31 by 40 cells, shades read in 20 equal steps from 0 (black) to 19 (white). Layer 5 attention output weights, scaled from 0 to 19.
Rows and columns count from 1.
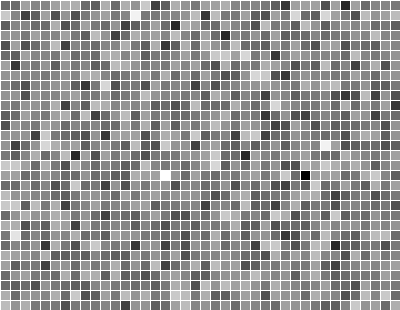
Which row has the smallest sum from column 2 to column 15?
29
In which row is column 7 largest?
16
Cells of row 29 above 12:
5
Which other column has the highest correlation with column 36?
3
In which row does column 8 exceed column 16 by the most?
1
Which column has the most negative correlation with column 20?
21
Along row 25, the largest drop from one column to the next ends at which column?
34
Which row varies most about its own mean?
2
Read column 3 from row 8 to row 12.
10 6 6 11 12
